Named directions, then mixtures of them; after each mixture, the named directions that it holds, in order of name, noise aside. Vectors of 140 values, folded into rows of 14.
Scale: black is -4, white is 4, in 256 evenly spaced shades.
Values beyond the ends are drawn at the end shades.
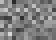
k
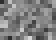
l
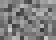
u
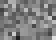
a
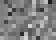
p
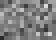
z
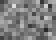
a, l, z.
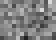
a, p.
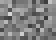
k, p.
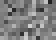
p.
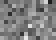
p.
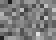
k, l, z.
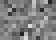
p.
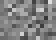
p.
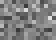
a, k, z.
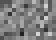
p, z.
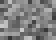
l.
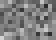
z.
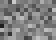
k, l.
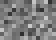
p.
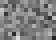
a.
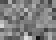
k, l, p.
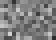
a, k, l.
